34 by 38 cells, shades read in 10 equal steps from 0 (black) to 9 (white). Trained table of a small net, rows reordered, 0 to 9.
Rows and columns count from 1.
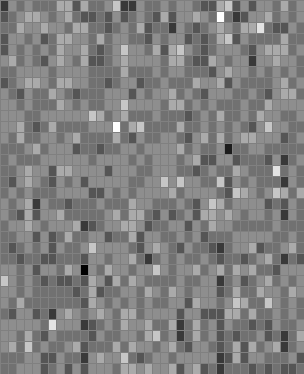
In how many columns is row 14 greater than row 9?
10
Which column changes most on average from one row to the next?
36
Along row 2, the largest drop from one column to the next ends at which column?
29
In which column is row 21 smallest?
11
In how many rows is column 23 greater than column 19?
15
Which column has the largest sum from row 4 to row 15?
16
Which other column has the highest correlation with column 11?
8
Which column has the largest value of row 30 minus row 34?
7
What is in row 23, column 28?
2
